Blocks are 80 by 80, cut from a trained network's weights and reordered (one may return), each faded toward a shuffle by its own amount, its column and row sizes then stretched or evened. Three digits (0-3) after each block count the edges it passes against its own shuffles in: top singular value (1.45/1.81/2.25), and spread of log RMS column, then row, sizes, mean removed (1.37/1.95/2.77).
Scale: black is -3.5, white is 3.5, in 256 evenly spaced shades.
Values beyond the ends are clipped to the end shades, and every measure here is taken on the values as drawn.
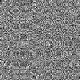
3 1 0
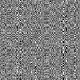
3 3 0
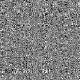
2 2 1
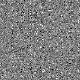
0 2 1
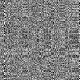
3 2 0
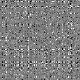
3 3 2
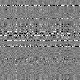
3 0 3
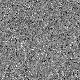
0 0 0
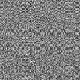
3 1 1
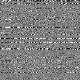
3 0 3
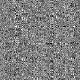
2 2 1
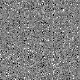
0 2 1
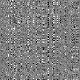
3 3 1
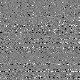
1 1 3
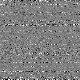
0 0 3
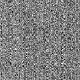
2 2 0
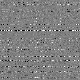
2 0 3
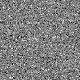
1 0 1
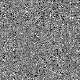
0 2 1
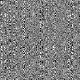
2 3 0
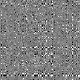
3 3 2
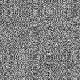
3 0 0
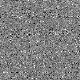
0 1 2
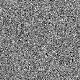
1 0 0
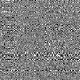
3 2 3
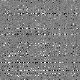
2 2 3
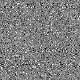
0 0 2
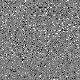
1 1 1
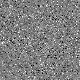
0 0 1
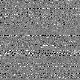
1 0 3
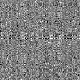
2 1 1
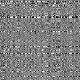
3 1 3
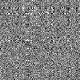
2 1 2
